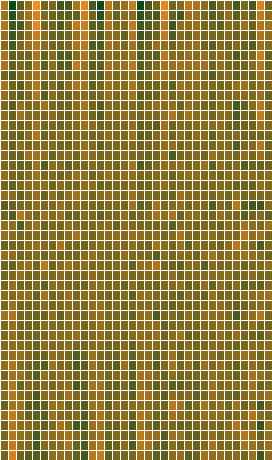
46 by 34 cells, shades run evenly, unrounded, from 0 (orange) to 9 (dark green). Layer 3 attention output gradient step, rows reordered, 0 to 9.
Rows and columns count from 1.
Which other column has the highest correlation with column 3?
22
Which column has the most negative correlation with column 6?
26
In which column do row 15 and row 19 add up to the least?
33
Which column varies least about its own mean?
29
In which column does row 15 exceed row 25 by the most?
30
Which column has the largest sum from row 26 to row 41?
5
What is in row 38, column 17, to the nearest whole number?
6
